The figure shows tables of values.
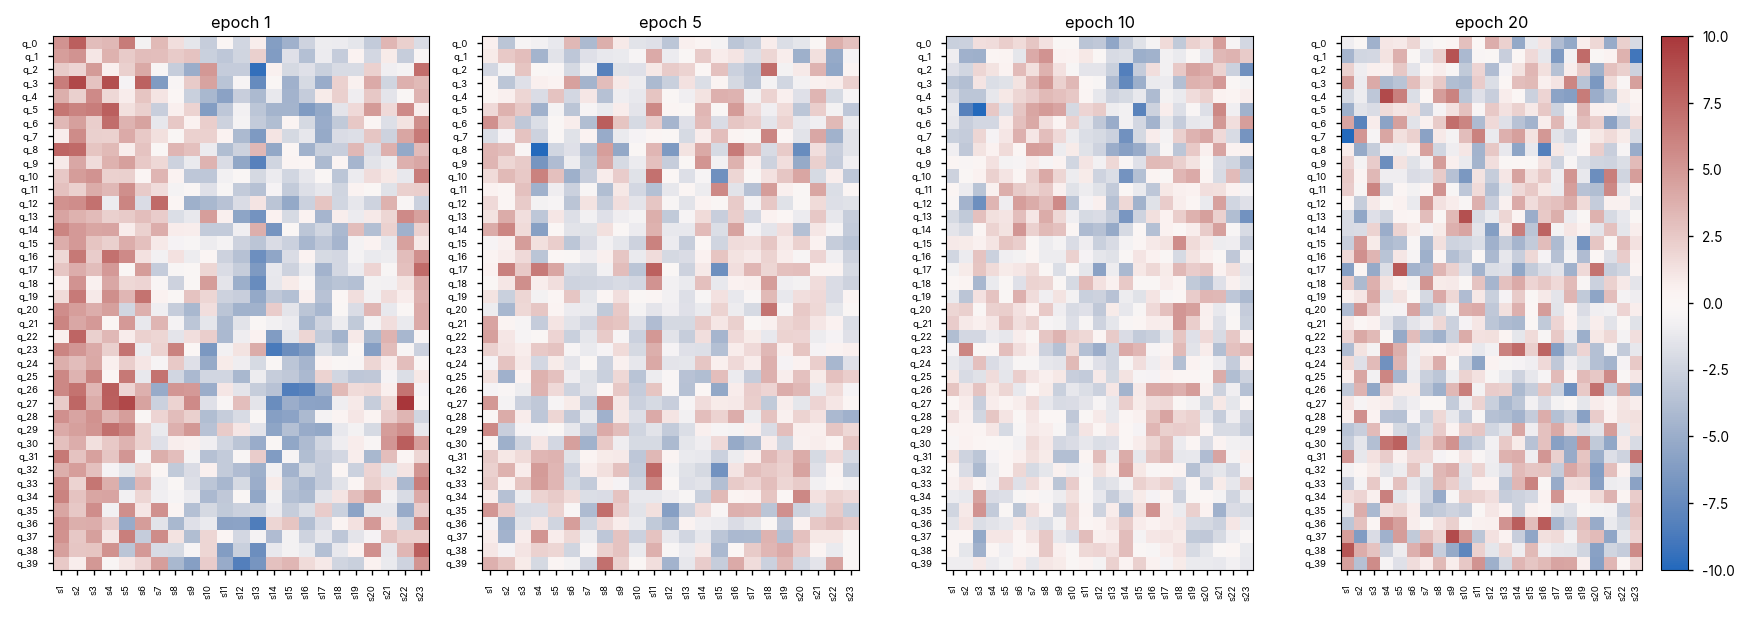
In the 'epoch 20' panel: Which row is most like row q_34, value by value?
q_25
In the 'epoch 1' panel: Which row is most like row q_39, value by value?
q_2
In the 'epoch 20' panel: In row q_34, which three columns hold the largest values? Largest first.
s4, s17, s21
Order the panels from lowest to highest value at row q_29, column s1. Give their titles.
epoch 20, epoch 10, epoch 1, epoch 5
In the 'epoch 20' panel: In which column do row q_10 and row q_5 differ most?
s10
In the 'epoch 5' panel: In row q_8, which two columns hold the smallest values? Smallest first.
s4, s20
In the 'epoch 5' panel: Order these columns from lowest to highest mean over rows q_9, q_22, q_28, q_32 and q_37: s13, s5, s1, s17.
s13, s17, s5, s1
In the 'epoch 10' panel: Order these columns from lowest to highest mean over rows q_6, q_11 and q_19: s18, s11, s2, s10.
s2, s11, s18, s10
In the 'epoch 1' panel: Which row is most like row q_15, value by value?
q_11
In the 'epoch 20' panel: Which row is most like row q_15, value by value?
q_28
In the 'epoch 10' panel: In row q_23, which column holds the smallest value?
s12
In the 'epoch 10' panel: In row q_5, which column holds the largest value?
s21
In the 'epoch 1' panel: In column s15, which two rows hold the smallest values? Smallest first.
q_26, q_23
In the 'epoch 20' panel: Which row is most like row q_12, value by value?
q_18
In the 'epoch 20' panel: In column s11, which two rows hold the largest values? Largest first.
q_7, q_39
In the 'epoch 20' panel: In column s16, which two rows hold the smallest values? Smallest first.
q_8, q_21
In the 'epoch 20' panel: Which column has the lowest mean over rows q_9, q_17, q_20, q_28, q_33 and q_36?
s17
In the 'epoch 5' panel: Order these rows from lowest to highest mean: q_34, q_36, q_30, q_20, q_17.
q_30, q_36, q_20, q_34, q_17
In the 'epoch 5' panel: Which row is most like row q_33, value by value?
q_23
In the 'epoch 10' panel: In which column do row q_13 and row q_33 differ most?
s23
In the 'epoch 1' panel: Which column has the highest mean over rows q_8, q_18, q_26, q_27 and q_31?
s2
